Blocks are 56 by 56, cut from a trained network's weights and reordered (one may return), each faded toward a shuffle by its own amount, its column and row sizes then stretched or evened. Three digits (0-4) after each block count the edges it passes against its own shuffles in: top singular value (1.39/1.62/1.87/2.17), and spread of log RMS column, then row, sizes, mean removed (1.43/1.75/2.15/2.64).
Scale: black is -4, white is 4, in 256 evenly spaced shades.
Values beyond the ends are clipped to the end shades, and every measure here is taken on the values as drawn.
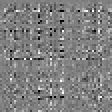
3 4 4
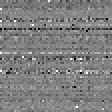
3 1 4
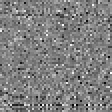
3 0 2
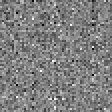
1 1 1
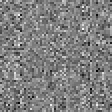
3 3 1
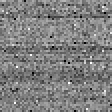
2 0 1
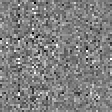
0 3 1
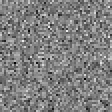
0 1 2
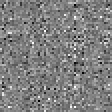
2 2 0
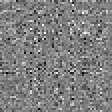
3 3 2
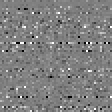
1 0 4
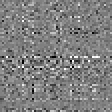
4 2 4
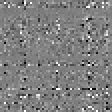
1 3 4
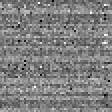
3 0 0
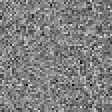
1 0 0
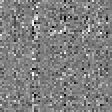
0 4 3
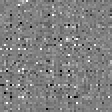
0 2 3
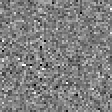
0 0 1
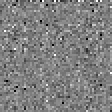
0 2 2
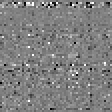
1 1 4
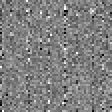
2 3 0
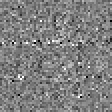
0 1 2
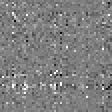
1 3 3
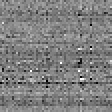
3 3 2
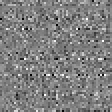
1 1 4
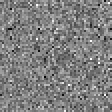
2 1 0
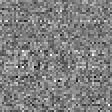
2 0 3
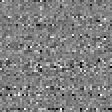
1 1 4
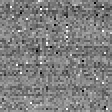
1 1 0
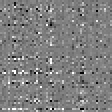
3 4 3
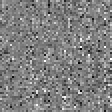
0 3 0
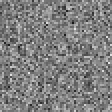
2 0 0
